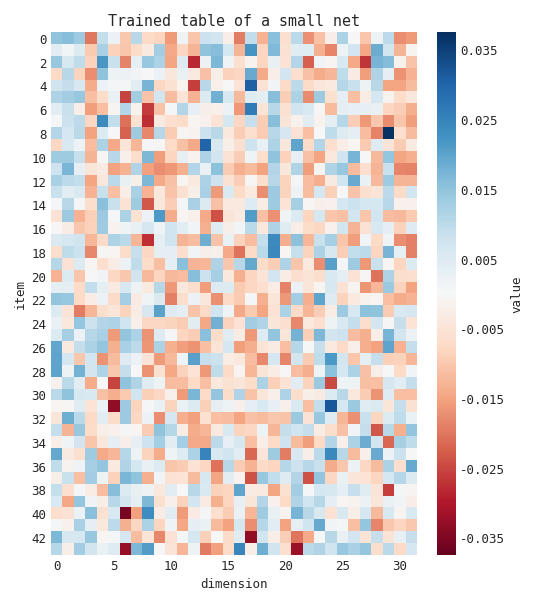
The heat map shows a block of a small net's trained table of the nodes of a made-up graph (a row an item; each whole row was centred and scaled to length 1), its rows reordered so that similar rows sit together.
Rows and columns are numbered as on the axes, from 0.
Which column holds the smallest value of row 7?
8
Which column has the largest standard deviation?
17
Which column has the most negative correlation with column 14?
23
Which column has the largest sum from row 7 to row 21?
19
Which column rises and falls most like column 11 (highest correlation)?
28
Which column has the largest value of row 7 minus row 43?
21
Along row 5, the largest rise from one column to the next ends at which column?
7
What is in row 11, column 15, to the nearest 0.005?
-0.01
